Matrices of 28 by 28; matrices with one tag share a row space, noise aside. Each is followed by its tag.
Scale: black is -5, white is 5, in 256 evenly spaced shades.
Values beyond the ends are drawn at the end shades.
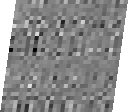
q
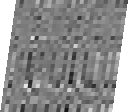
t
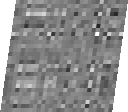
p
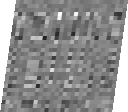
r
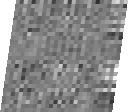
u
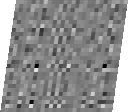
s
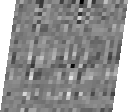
t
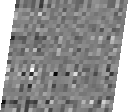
q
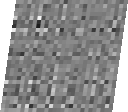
q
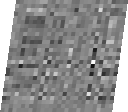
p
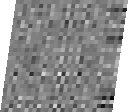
u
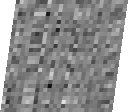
r
